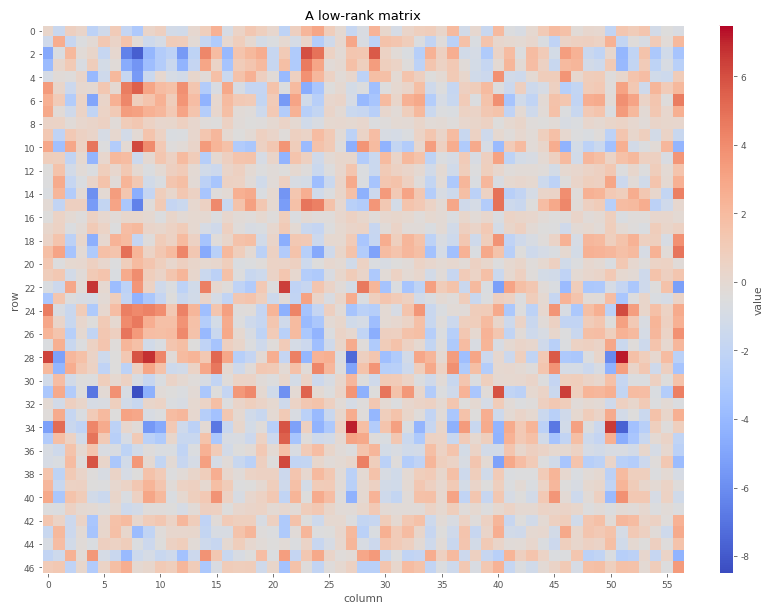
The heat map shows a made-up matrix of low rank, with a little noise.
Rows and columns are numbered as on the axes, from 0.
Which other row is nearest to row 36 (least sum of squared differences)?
41
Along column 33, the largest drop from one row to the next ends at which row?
34
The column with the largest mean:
56
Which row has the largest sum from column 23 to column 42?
2
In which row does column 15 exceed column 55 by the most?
15
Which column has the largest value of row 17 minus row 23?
8
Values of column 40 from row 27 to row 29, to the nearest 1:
-1 0 0
